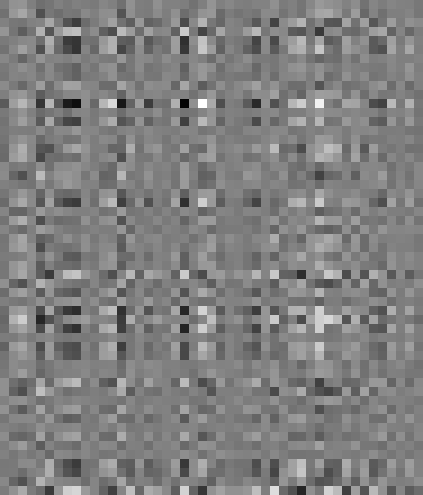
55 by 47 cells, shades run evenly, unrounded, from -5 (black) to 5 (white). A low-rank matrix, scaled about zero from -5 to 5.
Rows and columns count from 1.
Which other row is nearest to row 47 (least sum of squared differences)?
29
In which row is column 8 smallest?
12
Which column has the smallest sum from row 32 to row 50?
21
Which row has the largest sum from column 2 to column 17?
55
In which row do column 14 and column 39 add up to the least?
36
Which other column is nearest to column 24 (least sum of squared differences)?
40
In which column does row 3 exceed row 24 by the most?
23
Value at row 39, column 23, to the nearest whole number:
2
